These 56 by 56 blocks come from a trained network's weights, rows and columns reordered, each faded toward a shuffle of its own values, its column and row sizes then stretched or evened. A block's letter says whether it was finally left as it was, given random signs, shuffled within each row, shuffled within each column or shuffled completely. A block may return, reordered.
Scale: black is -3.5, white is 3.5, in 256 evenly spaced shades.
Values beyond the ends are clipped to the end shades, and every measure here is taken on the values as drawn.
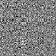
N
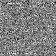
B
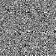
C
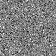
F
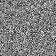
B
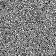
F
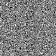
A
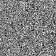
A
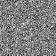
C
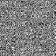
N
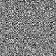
N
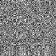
N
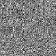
N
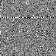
C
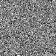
B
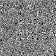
C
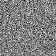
B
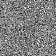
B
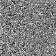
C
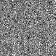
A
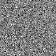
C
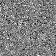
B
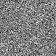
F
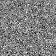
B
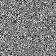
B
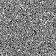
F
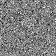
F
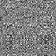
N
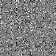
C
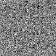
C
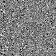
A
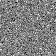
F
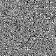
C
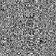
N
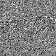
B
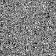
C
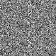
A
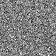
F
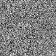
C
